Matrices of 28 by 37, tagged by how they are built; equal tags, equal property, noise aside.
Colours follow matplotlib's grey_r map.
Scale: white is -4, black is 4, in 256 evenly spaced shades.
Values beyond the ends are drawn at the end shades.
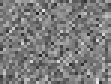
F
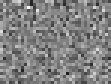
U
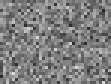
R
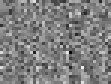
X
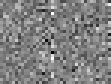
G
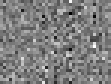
G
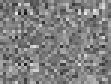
X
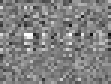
X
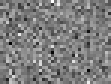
G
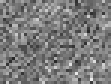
F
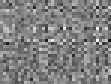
X
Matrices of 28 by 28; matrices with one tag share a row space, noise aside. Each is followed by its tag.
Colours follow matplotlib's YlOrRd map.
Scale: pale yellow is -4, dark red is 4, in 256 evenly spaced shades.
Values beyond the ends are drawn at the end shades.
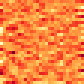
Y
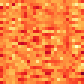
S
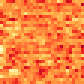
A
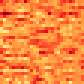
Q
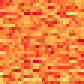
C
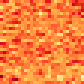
A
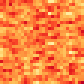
C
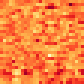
C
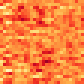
Q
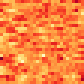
Y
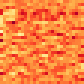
Y
